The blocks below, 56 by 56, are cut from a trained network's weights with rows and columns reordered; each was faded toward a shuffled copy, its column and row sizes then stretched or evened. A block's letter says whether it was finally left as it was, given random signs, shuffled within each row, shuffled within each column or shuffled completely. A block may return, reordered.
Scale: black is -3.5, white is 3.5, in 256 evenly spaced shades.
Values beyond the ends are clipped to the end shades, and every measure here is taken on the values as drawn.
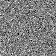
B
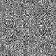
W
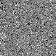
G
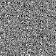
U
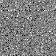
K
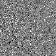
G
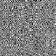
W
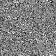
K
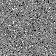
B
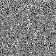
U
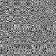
W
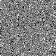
G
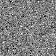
K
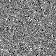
B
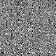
U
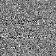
U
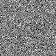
K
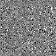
U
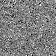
B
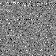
K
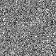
U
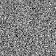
K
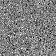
B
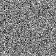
G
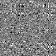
W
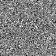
K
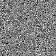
G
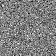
B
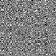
W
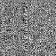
W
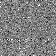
K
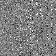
G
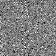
G
